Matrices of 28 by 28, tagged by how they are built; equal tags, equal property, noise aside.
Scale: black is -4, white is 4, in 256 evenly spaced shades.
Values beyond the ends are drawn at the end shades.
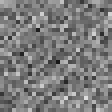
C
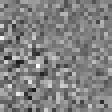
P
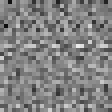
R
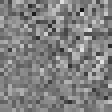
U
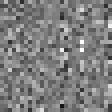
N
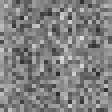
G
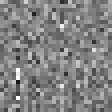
N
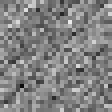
C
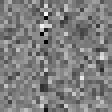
N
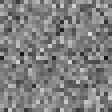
R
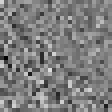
P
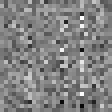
N
